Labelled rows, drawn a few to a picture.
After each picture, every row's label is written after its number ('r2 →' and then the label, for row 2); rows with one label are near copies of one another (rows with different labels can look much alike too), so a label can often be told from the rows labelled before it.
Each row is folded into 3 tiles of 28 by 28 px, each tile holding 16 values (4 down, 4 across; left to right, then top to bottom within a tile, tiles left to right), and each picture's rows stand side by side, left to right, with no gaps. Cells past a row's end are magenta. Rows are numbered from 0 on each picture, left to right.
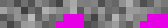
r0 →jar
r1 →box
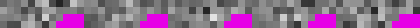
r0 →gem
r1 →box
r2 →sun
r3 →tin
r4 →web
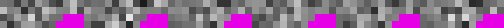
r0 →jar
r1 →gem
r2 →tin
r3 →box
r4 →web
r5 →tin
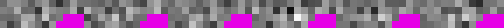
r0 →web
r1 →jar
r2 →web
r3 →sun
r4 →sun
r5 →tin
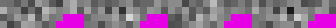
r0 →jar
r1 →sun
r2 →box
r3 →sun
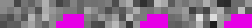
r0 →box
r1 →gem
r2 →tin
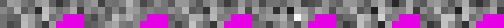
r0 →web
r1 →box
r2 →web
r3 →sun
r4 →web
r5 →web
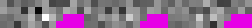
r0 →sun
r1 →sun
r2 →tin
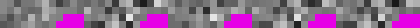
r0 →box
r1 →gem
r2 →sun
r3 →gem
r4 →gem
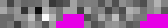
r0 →sun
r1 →jar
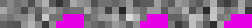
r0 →gem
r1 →sun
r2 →web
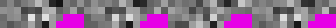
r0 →tin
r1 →tin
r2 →gem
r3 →tin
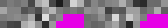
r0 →gem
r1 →tin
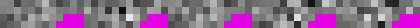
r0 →box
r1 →sun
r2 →box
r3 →gem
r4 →tin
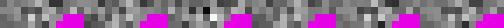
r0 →tin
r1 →box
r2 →sun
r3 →box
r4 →tin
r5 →tin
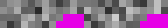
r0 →web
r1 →jar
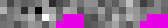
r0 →sun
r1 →box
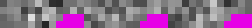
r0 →tin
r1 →jar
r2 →box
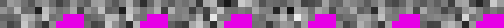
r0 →web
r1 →web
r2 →gem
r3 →sun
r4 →web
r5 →gem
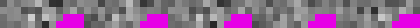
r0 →tin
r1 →box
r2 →tin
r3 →box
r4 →sun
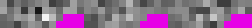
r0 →sun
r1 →box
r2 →tin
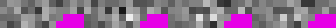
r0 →web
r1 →sun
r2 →tin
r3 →tin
